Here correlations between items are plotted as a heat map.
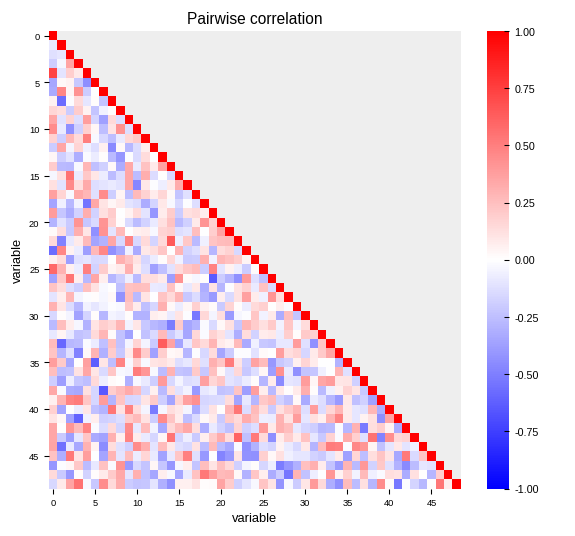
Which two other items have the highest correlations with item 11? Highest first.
4, 36
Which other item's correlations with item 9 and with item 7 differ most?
15
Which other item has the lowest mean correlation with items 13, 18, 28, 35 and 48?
45
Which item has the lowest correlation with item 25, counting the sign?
12
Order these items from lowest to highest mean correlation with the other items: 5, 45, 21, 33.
5, 45, 33, 21
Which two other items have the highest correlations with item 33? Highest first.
13, 44
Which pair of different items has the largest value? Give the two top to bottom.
0, 4
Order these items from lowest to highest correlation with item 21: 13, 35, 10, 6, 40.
10, 13, 40, 6, 35
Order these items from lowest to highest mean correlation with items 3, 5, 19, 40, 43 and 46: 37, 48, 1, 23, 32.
1, 23, 32, 37, 48
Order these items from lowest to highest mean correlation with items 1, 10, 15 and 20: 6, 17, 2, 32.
2, 32, 17, 6
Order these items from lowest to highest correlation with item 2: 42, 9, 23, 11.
23, 9, 11, 42
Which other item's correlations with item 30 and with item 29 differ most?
17
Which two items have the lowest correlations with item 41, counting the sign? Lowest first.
3, 48
